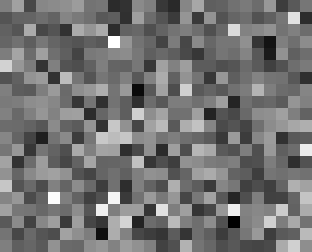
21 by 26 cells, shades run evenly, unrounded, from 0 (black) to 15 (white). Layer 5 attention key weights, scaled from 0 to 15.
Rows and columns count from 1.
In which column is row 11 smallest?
9
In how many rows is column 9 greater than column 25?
10
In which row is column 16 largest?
8
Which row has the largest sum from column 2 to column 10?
17
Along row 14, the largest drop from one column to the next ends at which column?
13
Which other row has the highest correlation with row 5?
4
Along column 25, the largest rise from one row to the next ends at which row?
2
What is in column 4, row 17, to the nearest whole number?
6
